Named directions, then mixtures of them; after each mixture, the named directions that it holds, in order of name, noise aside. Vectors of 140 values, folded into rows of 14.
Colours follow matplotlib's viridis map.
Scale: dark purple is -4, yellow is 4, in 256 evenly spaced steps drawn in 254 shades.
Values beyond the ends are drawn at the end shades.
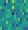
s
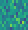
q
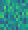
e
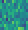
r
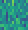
e, q, r.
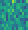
e, r, s.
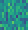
e, r.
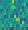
e, q, s.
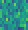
r.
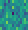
e, s.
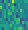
q, r, s.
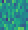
r.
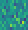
q.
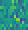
e, q, s.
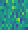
e, q, s.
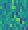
q, s.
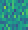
e, s.
